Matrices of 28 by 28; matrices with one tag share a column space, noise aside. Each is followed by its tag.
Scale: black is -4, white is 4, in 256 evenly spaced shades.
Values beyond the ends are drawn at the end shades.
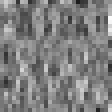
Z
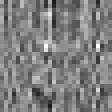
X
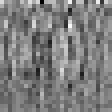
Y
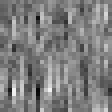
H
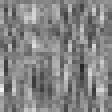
H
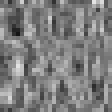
Z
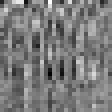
Y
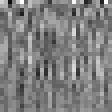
Y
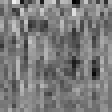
Y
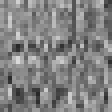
X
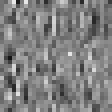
Z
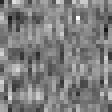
Z
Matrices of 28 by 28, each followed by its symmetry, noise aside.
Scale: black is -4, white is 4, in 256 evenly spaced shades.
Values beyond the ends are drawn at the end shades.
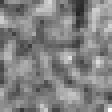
no symmetry.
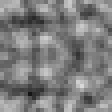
mirrored top to bottom.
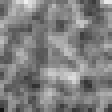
no symmetry.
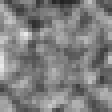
antisymmetric.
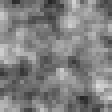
antisymmetric.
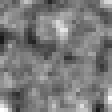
no symmetry.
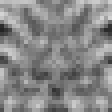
mirrored left to right.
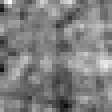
antisymmetric.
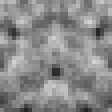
mirrored left to right.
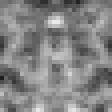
mirrored left to right.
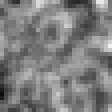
no symmetry.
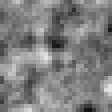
antisymmetric.
